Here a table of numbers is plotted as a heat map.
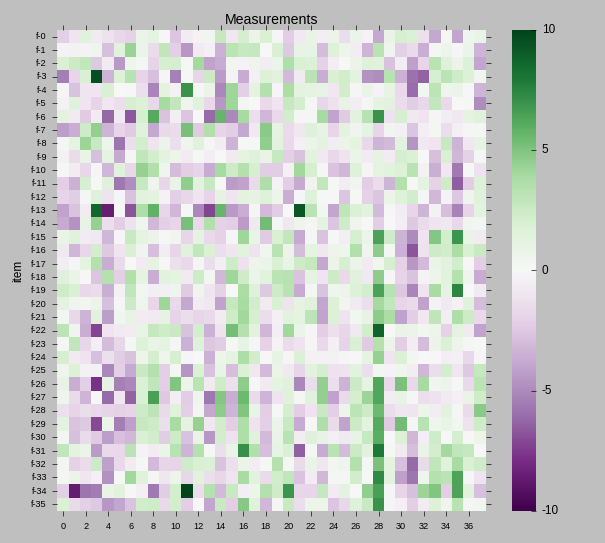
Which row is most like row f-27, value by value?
f-6
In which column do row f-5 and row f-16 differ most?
37
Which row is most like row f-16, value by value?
f-32
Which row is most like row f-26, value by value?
f-29
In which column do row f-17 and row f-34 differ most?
11
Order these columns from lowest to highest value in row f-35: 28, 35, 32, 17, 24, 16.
24, 32, 17, 35, 16, 28
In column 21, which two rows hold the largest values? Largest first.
f-13, f-10
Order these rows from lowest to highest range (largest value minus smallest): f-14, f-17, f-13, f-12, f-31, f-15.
f-12, f-17, f-14, f-15, f-31, f-13
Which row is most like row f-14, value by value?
f-7
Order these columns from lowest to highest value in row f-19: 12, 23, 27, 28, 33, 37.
23, 37, 12, 27, 33, 28
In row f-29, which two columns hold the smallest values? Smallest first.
3, 5
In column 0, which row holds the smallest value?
f-3
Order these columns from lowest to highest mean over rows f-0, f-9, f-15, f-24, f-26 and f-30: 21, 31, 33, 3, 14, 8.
3, 21, 31, 33, 14, 8
